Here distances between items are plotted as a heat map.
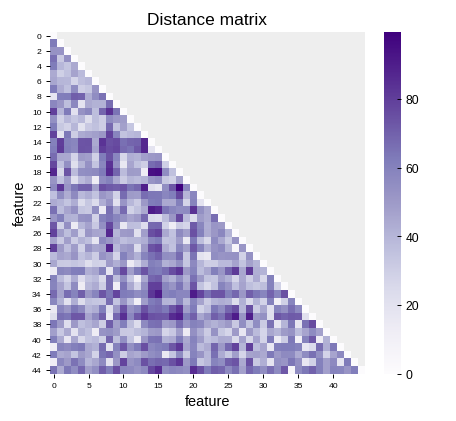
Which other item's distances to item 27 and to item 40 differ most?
38
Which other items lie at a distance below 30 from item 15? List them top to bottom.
14, 20, 24
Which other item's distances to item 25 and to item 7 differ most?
10
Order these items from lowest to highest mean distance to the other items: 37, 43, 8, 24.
24, 43, 8, 37
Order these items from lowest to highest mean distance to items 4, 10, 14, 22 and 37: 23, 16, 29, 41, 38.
29, 16, 41, 38, 23
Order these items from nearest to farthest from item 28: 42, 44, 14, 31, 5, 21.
42, 5, 21, 44, 14, 31
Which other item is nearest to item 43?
0
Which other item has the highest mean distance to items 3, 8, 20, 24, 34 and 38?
18
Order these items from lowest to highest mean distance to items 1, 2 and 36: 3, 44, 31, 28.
31, 3, 28, 44
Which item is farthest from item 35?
37
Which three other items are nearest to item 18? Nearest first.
13, 1, 25
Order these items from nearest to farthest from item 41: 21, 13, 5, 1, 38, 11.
21, 5, 11, 1, 38, 13
